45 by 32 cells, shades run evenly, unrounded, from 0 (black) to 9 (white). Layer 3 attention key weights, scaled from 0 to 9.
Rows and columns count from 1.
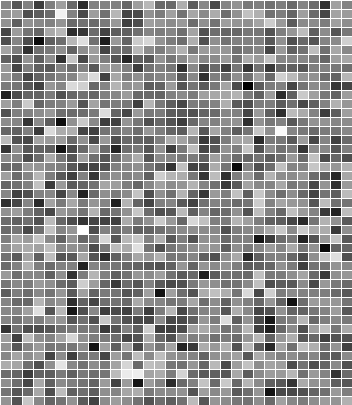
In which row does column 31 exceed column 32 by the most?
29
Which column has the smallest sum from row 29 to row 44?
7
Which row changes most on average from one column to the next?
39
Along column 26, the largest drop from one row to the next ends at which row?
16
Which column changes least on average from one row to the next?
2
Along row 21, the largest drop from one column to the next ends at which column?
5
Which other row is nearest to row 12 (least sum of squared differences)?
30
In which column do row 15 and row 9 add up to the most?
26
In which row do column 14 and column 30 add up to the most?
37
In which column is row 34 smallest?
27
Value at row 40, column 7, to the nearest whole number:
2
